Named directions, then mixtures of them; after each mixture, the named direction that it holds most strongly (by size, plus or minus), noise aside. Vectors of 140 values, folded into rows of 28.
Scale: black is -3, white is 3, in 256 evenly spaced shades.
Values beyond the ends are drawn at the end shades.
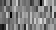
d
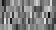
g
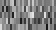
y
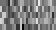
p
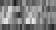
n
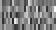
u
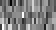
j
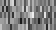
y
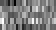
p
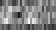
n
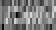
u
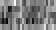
n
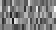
u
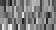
j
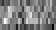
n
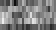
n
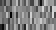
d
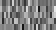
u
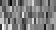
j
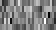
g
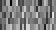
p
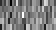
j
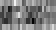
n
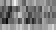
n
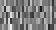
y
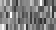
d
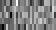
d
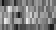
n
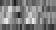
n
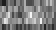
n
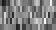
g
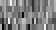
j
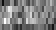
n
